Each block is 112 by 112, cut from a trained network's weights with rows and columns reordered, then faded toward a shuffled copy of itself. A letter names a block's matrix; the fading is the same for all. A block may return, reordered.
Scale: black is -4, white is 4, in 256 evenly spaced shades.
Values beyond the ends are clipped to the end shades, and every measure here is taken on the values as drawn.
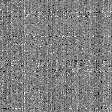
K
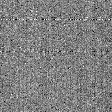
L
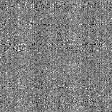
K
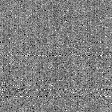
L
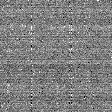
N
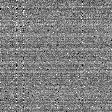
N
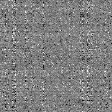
N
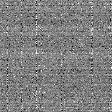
N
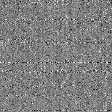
K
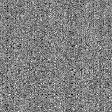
L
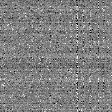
N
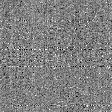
L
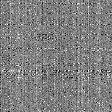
K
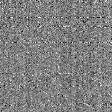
L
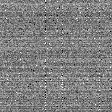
N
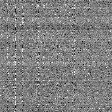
N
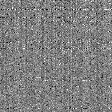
K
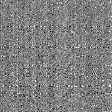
K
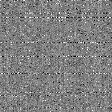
K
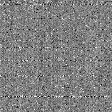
K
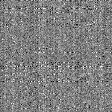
K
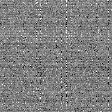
N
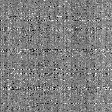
L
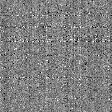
K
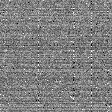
N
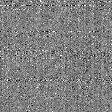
K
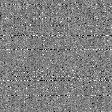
K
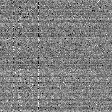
N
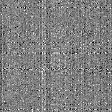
K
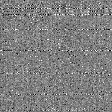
K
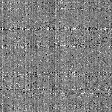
K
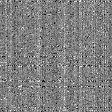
K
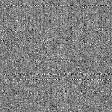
L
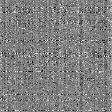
L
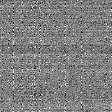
N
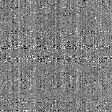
L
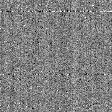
L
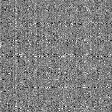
K
